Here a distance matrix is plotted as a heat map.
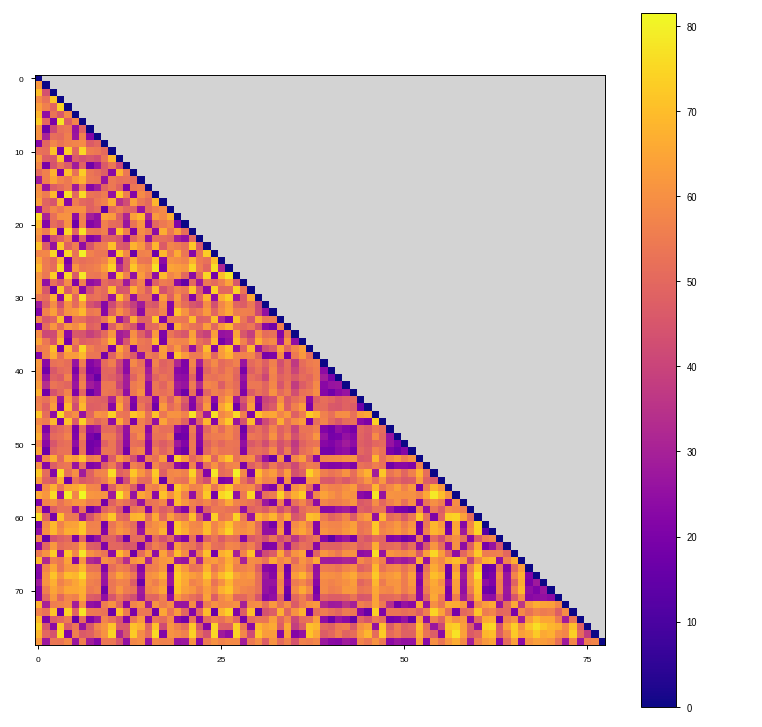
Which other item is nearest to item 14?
69
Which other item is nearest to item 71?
34
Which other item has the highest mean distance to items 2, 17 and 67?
57
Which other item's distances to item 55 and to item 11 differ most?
17
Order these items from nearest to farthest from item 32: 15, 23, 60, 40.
15, 40, 23, 60
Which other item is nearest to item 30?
73
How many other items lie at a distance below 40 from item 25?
9
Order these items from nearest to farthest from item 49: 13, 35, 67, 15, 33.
15, 35, 33, 13, 67
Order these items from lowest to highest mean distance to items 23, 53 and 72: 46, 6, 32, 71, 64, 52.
6, 46, 64, 71, 32, 52
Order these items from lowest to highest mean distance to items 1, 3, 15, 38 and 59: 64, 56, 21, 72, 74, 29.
74, 72, 64, 21, 56, 29
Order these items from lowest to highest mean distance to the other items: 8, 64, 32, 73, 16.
8, 64, 32, 73, 16
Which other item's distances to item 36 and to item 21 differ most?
4
